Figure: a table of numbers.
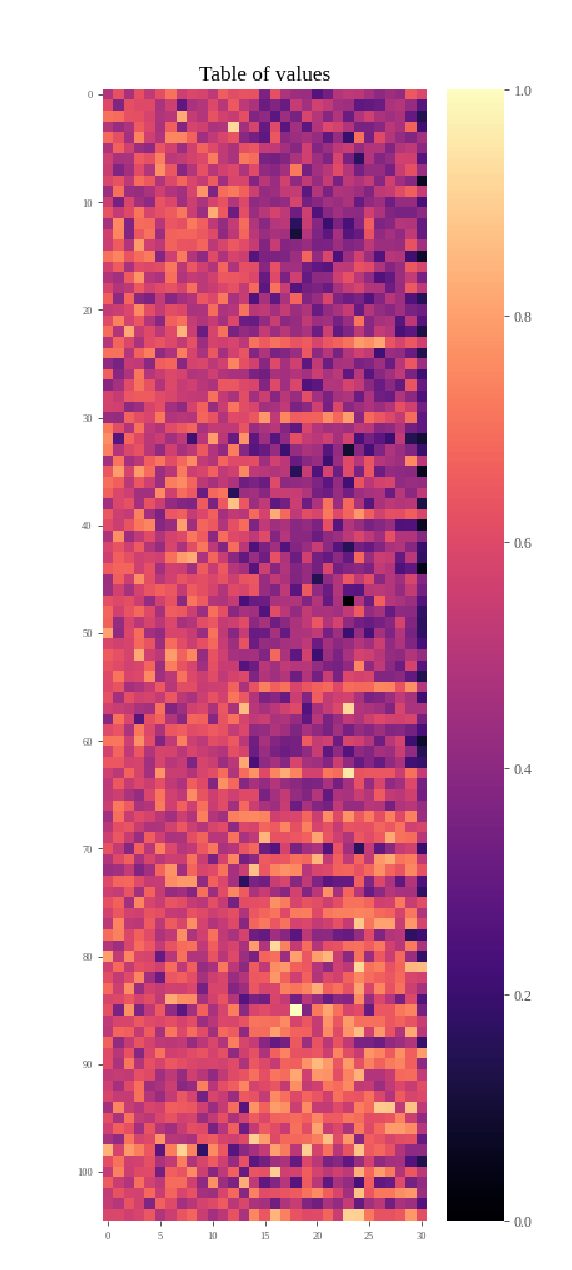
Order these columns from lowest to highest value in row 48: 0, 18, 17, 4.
18, 17, 4, 0
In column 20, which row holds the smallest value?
45
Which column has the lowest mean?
30
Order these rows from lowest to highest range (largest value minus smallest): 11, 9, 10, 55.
55, 10, 9, 11
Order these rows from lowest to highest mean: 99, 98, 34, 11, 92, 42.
42, 99, 11, 34, 92, 98
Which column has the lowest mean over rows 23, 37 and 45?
20
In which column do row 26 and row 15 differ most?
1
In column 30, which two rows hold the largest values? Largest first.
81, 89
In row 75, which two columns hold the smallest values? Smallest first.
12, 2
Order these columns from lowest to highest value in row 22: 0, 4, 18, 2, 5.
18, 5, 4, 0, 2
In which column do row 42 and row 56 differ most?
23
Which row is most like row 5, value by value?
66
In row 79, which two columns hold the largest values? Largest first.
16, 14
